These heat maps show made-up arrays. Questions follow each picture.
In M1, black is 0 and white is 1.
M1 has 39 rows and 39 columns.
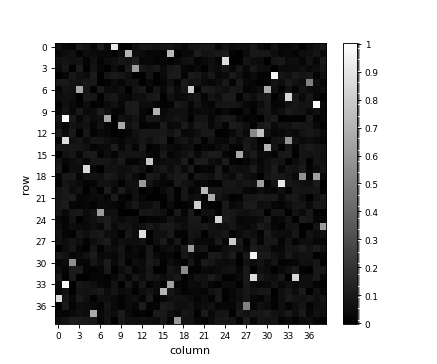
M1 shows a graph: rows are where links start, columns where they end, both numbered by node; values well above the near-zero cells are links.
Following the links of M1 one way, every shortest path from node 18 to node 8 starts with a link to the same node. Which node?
node 35
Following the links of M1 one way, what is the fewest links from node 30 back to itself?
5
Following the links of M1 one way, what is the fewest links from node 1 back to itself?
2
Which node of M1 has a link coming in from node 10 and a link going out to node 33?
node 7
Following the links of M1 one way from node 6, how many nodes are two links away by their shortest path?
5
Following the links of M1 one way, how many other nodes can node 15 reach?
7
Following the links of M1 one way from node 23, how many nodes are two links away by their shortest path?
3
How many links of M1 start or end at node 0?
2
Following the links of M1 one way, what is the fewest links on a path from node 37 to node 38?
5
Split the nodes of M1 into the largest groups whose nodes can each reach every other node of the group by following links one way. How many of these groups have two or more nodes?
5
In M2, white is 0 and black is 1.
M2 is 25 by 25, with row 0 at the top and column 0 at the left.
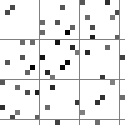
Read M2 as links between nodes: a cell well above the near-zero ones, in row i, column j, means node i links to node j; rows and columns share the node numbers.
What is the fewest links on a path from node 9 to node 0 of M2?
2
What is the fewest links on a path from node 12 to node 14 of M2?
7
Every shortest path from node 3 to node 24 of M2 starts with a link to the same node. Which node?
node 17
